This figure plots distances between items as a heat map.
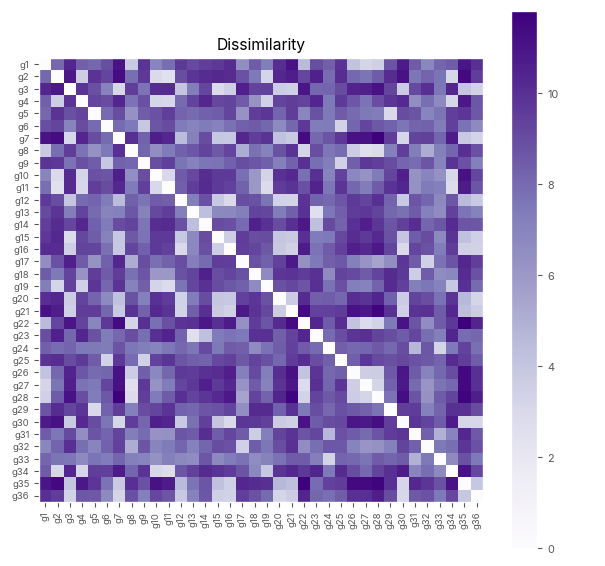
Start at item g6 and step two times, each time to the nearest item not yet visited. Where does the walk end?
g9
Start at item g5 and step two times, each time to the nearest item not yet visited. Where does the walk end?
g17
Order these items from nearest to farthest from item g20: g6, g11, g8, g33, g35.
g35, g6, g33, g8, g11
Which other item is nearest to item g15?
g3
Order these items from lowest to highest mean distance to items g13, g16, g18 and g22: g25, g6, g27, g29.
g27, g6, g29, g25
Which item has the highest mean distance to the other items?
g14
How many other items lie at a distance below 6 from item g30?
9
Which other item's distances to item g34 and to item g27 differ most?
g22
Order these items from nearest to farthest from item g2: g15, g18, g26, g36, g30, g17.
g18, g26, g17, g36, g15, g30
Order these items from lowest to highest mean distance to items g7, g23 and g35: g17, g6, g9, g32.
g6, g9, g32, g17
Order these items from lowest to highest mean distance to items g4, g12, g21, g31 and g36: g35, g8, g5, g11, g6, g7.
g7, g35, g11, g6, g8, g5
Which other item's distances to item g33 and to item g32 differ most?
g24
